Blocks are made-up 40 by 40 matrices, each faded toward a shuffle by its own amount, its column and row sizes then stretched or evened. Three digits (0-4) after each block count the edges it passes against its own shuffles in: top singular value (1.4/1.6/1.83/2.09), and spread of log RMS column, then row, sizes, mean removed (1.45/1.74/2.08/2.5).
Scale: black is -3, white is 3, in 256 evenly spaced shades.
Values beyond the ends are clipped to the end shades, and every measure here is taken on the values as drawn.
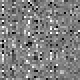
3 3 0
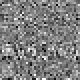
3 1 3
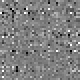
0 2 2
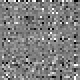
1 3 4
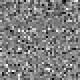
1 1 3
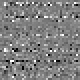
1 1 4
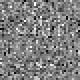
1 0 1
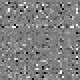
1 2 3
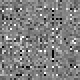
1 4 3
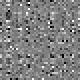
3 3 1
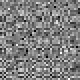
4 0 1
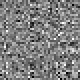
3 2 0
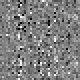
0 4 0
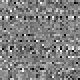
3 0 4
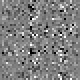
0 4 2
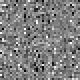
0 3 1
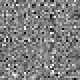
2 2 3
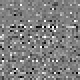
1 2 4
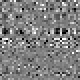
4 0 4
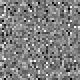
1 2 0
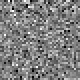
1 0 0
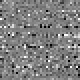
0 1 4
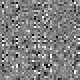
3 4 1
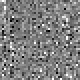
1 3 0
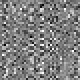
4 3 1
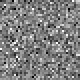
1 0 0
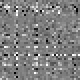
3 3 4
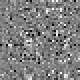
1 2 3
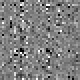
2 4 1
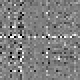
3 4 3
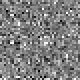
3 0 2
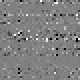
0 1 4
